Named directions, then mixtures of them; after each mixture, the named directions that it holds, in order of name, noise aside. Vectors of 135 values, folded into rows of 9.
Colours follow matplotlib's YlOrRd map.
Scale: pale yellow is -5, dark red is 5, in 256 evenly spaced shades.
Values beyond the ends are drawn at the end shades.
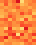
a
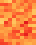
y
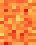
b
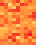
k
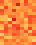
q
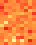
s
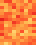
b, q, y.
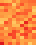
y.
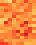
y.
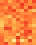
s, y.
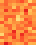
b.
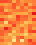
b, s, y.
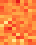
a, q, s.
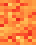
k.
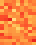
q.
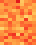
a.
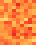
q, y.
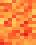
y.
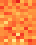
a, s.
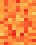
a, b.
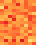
q, s.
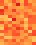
q.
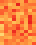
b, q.
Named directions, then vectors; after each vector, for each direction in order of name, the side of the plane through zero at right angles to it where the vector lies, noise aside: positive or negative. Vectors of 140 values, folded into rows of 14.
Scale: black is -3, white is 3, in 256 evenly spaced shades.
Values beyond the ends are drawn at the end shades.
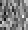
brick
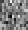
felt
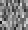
positive, negative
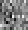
positive, positive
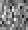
negative, negative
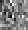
positive, positive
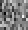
positive, positive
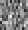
positive, negative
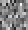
positive, negative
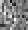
negative, negative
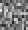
negative, negative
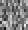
positive, negative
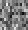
negative, positive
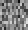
positive, negative
